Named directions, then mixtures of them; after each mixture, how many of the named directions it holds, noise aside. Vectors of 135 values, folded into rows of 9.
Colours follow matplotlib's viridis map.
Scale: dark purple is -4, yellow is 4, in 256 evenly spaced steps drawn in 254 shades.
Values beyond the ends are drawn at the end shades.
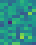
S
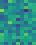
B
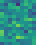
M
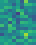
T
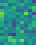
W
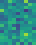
two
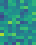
three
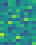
four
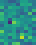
two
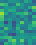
one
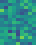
two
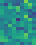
three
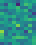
one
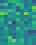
three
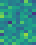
four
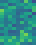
four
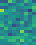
two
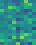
four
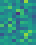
one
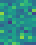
three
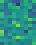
one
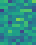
two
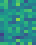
two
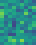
one
